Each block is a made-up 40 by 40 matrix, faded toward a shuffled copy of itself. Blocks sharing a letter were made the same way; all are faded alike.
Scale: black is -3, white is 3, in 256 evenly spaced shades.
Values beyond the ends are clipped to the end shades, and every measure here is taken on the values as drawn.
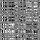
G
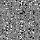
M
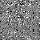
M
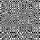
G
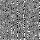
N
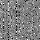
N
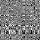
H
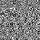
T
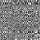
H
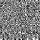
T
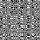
G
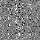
M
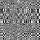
G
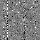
N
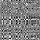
G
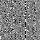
N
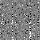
M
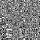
T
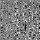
M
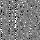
N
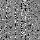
N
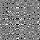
H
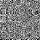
T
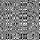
G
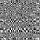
H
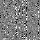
N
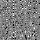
M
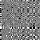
G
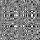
H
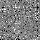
M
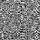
T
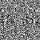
T
